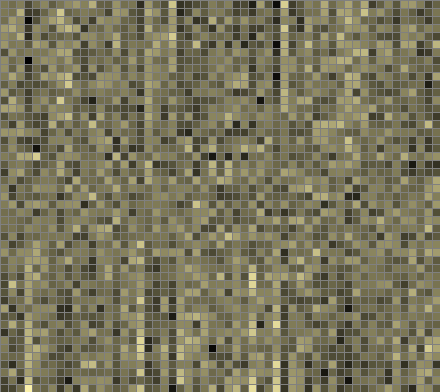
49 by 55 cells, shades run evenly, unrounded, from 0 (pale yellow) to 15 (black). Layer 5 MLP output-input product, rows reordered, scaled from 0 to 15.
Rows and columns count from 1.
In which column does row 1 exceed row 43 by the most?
18
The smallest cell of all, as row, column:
49, 4
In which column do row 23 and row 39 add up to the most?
44
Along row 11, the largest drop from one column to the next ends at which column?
36
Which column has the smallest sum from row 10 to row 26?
19
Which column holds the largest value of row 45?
22
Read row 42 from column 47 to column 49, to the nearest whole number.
7 8 7
